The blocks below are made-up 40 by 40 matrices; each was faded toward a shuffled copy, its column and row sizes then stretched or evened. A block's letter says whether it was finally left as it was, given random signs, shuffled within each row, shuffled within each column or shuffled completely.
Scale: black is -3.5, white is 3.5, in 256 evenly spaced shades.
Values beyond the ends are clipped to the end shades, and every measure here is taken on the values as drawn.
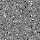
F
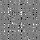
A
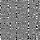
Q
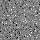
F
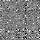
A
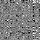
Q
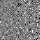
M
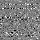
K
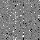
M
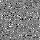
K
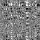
Q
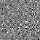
Q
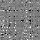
Q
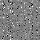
M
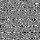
K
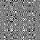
Q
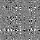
A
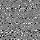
K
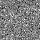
F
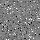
F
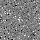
F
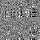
Q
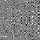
Q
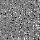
M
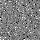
F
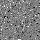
F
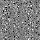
M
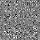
A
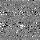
K
